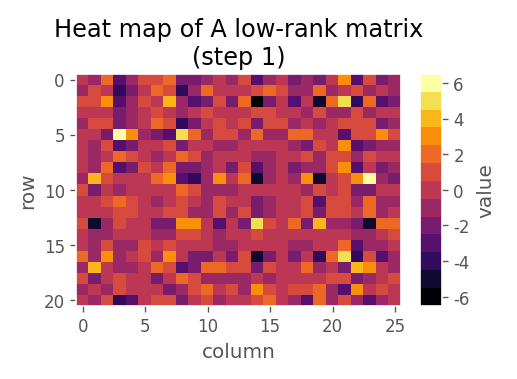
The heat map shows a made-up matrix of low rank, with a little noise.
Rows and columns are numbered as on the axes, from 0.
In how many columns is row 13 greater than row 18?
10
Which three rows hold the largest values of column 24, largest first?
5, 13, 19
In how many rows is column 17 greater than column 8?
8
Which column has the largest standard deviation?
14
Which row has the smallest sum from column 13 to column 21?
2
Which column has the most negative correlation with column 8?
6
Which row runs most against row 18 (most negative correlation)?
17
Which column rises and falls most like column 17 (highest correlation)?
24
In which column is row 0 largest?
21
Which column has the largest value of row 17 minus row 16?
22
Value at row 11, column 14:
-2
